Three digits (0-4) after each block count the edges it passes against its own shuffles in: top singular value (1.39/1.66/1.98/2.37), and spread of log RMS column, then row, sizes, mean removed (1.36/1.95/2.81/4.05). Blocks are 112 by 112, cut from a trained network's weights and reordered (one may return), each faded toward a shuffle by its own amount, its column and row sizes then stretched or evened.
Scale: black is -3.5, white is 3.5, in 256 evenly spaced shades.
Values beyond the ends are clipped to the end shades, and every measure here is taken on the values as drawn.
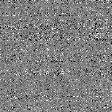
1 2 3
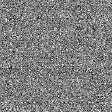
1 2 1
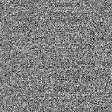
3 2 0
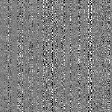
4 4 1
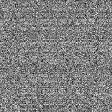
3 1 0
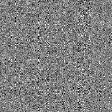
3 3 1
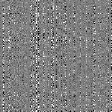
2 4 2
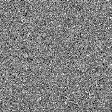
1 1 0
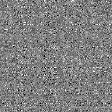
1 2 3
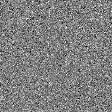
0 1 1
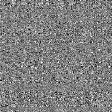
2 0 3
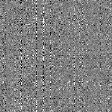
2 3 2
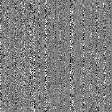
1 4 0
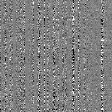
3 4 1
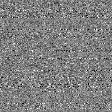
2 0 3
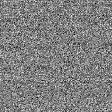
2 1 1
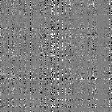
1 4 3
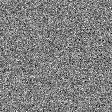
0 0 0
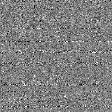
1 1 3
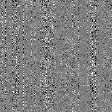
0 4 2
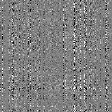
2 4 2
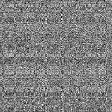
4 2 0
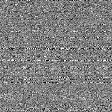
3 0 3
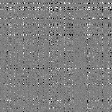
4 3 3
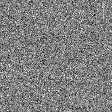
0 1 0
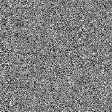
2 2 1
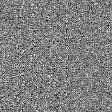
1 2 0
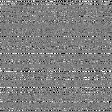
4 1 4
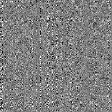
2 3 2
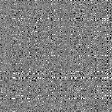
3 3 3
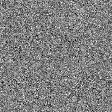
0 1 1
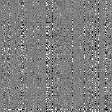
2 4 2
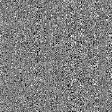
0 3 1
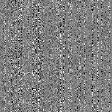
0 4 1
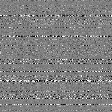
4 0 4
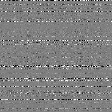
4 1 4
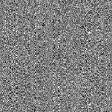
4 3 0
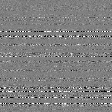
4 0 4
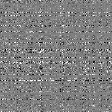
1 3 4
